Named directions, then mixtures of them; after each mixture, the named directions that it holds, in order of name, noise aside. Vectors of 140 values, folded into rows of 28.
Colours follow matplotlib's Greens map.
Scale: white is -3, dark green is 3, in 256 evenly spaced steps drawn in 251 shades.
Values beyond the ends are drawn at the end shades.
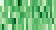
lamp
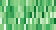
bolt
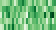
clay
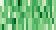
lamp.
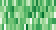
bolt, lamp.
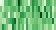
lamp.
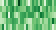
bolt, lamp.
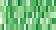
bolt, lamp.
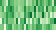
bolt.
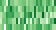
bolt.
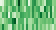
lamp.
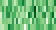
bolt, clay.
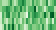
clay.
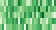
bolt, lamp.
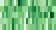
clay, lamp.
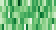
bolt, lamp.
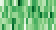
clay, lamp.
